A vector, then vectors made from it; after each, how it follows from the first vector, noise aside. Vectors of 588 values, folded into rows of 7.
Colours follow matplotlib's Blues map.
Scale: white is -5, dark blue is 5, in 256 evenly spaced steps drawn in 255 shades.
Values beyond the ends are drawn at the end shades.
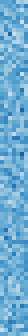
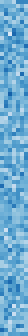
negated.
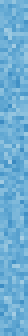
wrapped around, negated, shrunk.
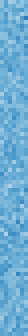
wrapped around, negated, shrunk.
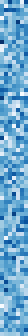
wrapped around, scaled up.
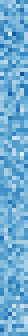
negated.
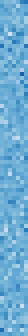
negated, partly zeroed.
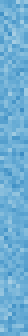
shrunk.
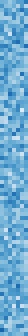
negated.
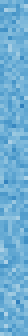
reversed, shrunk.
